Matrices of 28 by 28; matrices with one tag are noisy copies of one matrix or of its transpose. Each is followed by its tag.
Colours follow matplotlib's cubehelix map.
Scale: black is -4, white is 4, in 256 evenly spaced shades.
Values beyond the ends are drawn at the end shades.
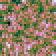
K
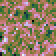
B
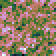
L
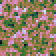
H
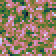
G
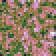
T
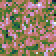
B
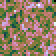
B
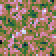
H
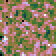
B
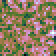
T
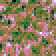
K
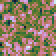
K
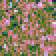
B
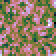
L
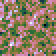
H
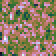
B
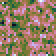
G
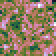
B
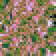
L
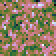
B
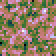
H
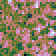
T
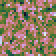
G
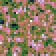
G
